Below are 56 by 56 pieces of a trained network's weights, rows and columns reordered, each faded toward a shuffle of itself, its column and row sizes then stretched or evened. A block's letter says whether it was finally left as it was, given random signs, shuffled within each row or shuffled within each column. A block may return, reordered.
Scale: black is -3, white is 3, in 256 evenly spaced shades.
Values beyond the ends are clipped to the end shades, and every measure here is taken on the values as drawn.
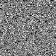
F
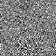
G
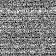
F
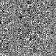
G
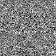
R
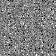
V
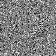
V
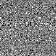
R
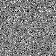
F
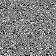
F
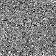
F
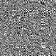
G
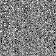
V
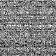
G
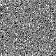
V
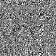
R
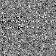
R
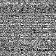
G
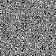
R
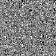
R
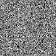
R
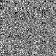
G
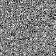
R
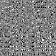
G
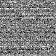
F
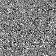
F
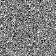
V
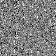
V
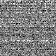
G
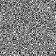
G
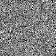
V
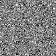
F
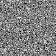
V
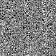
V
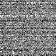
G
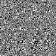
R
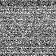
F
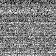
F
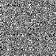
R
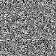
R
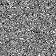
F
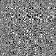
G
